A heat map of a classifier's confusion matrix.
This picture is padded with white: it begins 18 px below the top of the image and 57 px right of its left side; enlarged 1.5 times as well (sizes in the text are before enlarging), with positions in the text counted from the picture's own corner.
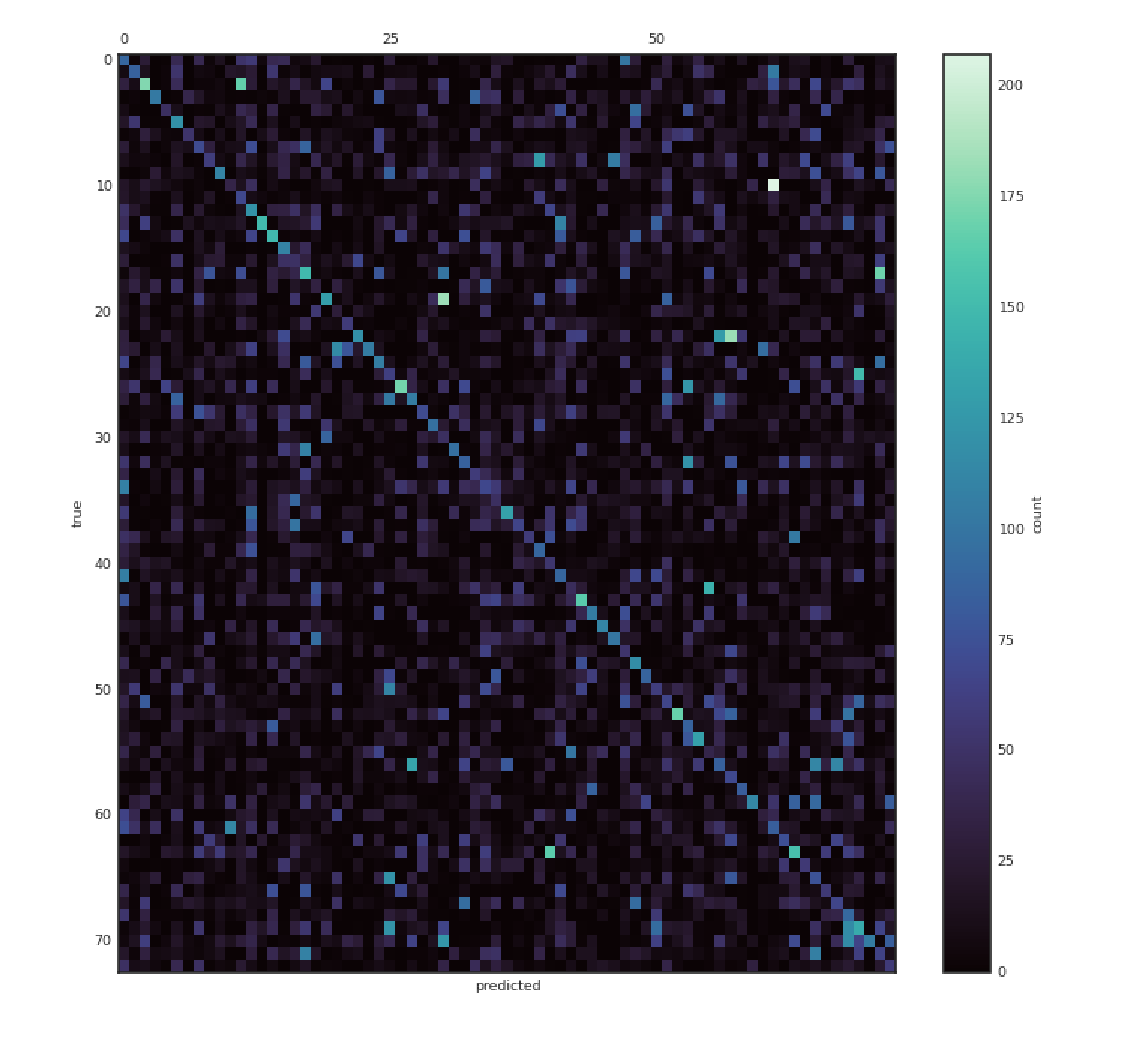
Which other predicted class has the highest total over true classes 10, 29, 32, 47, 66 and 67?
61
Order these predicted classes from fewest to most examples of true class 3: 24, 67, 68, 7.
68, 7, 67, 24
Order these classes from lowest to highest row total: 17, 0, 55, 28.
0, 55, 28, 17
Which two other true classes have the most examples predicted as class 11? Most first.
2, 17
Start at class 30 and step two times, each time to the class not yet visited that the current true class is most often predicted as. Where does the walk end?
51
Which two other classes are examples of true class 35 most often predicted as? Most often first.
16, 69
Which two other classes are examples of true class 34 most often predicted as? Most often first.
0, 58
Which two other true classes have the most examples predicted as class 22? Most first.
16, 62
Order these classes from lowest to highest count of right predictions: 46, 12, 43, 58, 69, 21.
21, 58, 46, 12, 69, 43
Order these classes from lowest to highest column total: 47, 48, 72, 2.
72, 2, 48, 47
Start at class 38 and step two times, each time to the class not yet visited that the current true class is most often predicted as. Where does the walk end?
40
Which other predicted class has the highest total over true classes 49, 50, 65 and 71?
25
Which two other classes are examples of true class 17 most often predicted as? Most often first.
71, 30
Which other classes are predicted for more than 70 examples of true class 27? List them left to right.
5, 25, 51, 56
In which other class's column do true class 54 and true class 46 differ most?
18
